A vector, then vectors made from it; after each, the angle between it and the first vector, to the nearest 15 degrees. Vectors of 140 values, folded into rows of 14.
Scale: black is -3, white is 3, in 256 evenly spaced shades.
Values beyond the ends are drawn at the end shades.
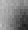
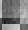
105 degrees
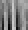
90 degrees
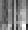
120 degrees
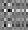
90 degrees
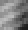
30 degrees
